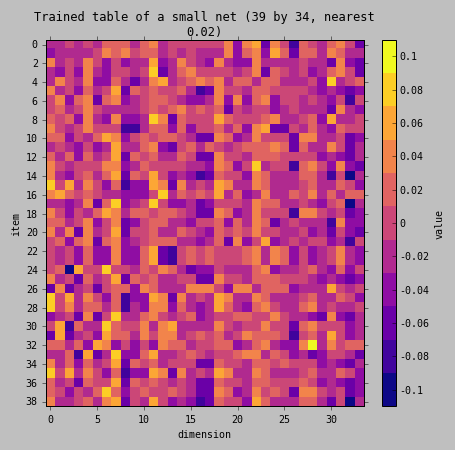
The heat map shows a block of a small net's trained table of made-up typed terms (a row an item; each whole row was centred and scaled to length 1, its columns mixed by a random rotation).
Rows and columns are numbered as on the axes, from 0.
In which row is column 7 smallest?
32
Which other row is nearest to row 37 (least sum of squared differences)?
10
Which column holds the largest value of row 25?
7
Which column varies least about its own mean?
29
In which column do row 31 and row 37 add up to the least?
26
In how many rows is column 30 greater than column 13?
19
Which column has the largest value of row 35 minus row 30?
2
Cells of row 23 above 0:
11
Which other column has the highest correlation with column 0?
18
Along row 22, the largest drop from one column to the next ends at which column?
12
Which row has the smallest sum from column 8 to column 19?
38
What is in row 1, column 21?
0.02
